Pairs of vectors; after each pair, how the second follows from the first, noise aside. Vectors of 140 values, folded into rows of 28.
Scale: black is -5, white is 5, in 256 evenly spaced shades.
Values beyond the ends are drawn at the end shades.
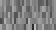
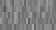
negated, shrunk.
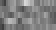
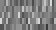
shuffled.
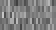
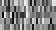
negated, scaled up.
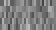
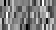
negated, scaled up.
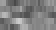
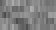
negated, shrunk.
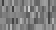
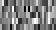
negated, scaled up.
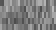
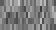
copied.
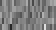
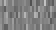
reversed, negated, partly zeroed.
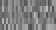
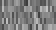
copied.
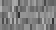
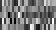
negated, scaled up.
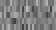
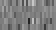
reversed, negated, partly zeroed.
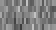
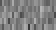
reversed, negated, partly zeroed.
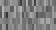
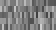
shuffled.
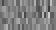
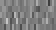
reversed, negated, partly zeroed.
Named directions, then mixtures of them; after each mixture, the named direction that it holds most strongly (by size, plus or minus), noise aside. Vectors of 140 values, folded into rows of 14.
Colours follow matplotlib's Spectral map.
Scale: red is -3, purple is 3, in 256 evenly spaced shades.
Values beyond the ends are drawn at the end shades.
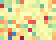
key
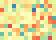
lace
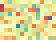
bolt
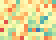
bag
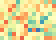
bag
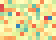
bolt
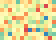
bag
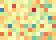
lace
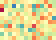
lace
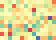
lace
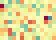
key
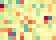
key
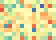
lace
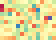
bolt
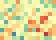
bag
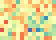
bag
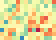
bag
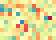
bolt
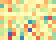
key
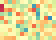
bolt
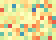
lace
